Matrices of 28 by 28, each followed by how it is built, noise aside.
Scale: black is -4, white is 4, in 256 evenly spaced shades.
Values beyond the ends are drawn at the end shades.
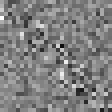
banded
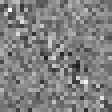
banded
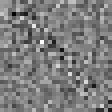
banded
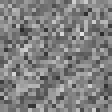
Hankel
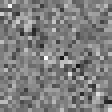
banded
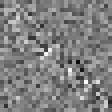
banded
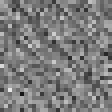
Toeplitz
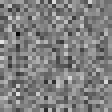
low rank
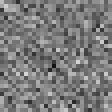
Toeplitz
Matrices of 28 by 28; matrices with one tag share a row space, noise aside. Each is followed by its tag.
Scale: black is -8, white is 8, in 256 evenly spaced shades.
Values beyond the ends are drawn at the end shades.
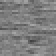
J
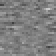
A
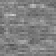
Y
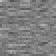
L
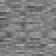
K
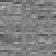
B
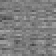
B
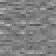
K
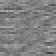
A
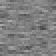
L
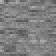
Y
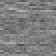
Y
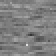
J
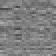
B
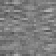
A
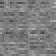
Y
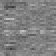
Y
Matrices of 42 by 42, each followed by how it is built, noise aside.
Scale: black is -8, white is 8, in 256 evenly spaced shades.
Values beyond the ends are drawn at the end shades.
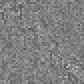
block diagonal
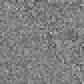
upper triangular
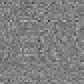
low rank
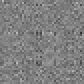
low rank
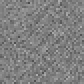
Hankel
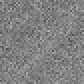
Hankel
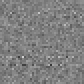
uneven rows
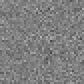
low rank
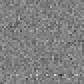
uneven rows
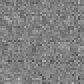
low rank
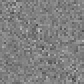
block diagonal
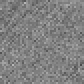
Hankel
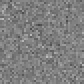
block diagonal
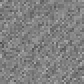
Hankel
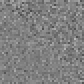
upper triangular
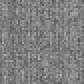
blocks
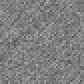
Hankel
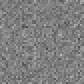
low rank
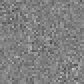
block diagonal
